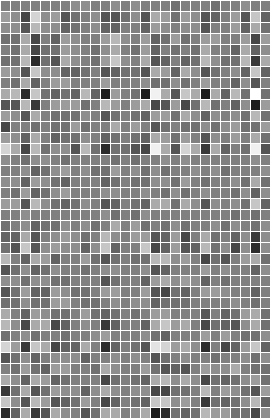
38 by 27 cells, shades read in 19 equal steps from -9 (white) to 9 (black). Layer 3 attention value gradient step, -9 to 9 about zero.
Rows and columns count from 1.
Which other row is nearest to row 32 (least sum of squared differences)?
37
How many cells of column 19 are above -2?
24
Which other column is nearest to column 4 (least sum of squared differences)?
26
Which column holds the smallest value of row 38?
21
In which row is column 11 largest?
9
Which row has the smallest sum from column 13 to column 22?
32
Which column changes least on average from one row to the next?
13
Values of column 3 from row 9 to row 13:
6 -4 3 0 2
